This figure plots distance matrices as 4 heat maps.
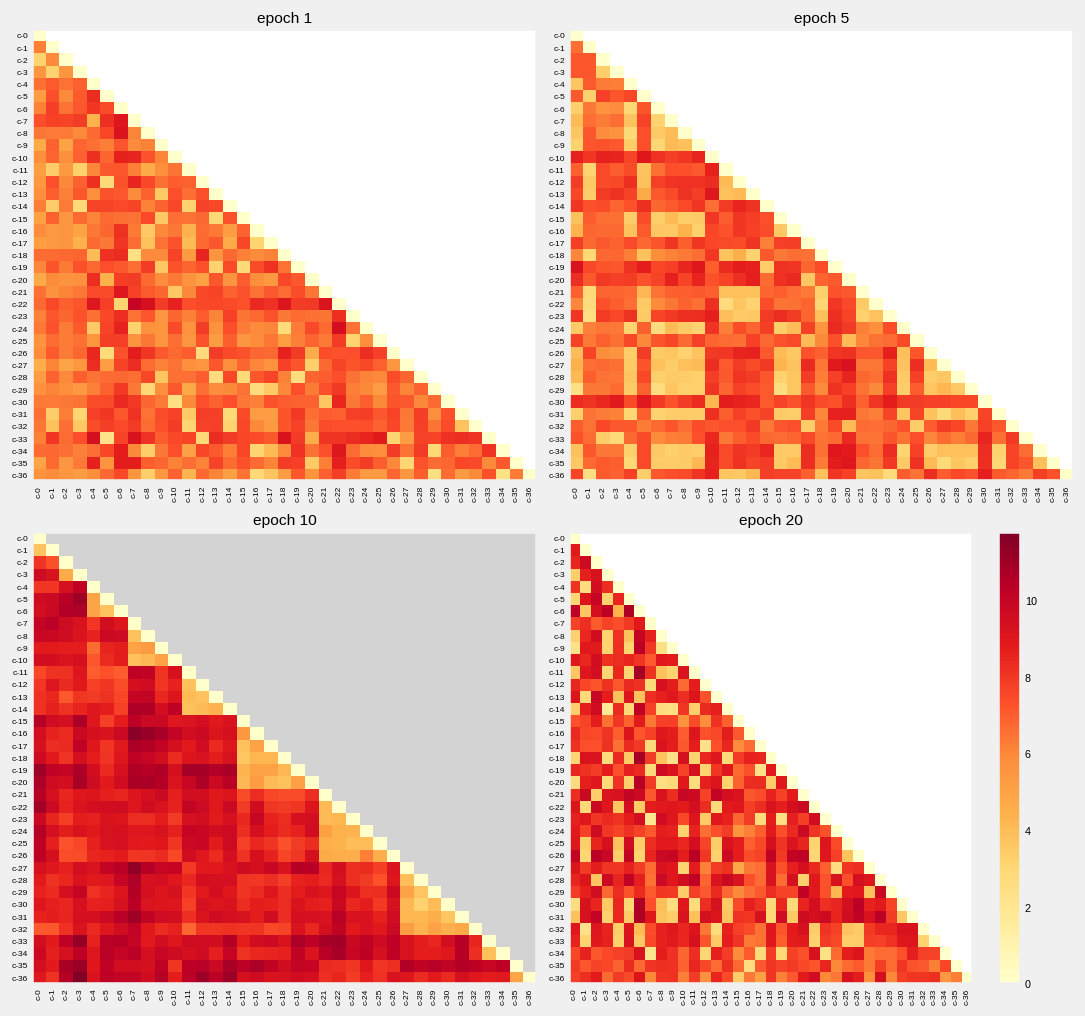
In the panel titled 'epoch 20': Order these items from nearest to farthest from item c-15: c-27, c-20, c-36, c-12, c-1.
c-36, c-27, c-12, c-20, c-1
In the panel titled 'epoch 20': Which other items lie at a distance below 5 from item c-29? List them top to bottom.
c-10, c-24, c-27
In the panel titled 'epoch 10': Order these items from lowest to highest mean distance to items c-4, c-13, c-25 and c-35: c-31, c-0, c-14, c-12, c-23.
c-23, c-12, c-14, c-0, c-31
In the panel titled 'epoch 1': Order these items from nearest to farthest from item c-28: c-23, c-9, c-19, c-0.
c-19, c-9, c-0, c-23
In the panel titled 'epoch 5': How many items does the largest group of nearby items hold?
16
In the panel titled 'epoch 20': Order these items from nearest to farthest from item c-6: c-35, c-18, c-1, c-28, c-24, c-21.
c-1, c-35, c-24, c-28, c-21, c-18
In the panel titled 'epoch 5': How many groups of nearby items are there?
6
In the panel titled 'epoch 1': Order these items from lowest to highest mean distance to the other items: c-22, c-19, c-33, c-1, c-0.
c-0, c-1, c-19, c-33, c-22
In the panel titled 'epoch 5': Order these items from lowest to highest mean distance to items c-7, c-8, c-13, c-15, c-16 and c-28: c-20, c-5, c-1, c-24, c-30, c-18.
c-24, c-18, c-1, c-5, c-30, c-20
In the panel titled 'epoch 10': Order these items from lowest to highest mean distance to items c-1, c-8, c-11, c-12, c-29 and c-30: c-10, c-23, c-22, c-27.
c-27, c-10, c-23, c-22
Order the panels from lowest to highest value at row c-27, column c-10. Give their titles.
epoch 20, epoch 1, epoch 5, epoch 10
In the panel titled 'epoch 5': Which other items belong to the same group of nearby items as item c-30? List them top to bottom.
c-10
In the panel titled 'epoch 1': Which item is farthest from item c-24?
c-22
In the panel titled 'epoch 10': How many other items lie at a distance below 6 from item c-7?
3
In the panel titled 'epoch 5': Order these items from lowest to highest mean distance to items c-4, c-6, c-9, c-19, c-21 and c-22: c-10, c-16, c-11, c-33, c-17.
c-16, c-11, c-33, c-17, c-10
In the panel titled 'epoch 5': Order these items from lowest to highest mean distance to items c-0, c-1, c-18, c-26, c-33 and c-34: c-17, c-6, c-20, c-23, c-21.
c-6, c-21, c-23, c-17, c-20
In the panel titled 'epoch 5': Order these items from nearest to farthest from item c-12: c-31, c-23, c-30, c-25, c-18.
c-23, c-18, c-25, c-31, c-30
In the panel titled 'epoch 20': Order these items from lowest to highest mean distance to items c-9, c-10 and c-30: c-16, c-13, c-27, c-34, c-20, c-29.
c-20, c-29, c-27, c-34, c-16, c-13
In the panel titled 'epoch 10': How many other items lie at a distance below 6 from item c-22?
5
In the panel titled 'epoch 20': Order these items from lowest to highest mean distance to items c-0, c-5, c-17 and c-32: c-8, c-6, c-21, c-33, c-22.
c-8, c-33, c-22, c-6, c-21
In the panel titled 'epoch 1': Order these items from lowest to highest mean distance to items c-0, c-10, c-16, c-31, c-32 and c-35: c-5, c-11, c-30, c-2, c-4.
c-11, c-2, c-30, c-5, c-4
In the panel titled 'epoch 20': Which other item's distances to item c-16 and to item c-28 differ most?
c-35
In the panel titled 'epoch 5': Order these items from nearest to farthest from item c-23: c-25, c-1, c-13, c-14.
c-1, c-13, c-25, c-14
